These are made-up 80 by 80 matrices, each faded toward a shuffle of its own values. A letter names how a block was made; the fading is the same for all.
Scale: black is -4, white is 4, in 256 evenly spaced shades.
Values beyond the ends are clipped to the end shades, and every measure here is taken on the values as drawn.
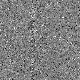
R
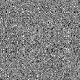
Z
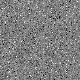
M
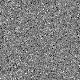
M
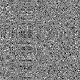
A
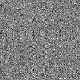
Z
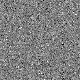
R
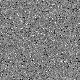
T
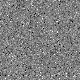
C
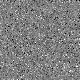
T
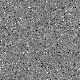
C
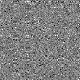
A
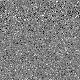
C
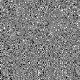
A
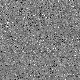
C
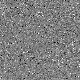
C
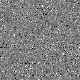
T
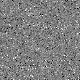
T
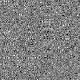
A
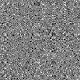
A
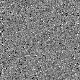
R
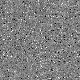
T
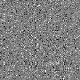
A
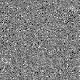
Z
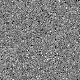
R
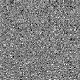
Z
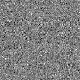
Z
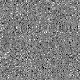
A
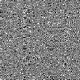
A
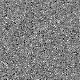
R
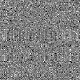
A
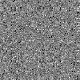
Z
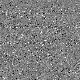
C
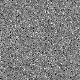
R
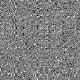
A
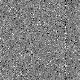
M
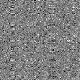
A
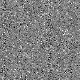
M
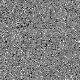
M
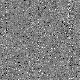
M
